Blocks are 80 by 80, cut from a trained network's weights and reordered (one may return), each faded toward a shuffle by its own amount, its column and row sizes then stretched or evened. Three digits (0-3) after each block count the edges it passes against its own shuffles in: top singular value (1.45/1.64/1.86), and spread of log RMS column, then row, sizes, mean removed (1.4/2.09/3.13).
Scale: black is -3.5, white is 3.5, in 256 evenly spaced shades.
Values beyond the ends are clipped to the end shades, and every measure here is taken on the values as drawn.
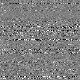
0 0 3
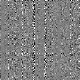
2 3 1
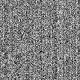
1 0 0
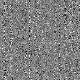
0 2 0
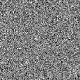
2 0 1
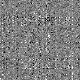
1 2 2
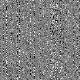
0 3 0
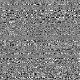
3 0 3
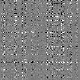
2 3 2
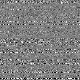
1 0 3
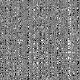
2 3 2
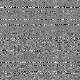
2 0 3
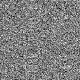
1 0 0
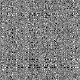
1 2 2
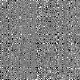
1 3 2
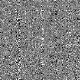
1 2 2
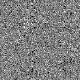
0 2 0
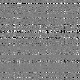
3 1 3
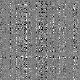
1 3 2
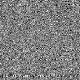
1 0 2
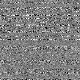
1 0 3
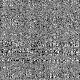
1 0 2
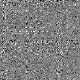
1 2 2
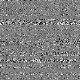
0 1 3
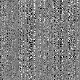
2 3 1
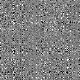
0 3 2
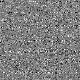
0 0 2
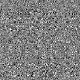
2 1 2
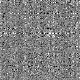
1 1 2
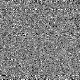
1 0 2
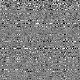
3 1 3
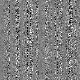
0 3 0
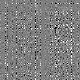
2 3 2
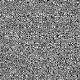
1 0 2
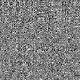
1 0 2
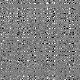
2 2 3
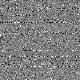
0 0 2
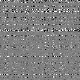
1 2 3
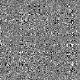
2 2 2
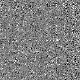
0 2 1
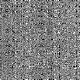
2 1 2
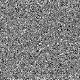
0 1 1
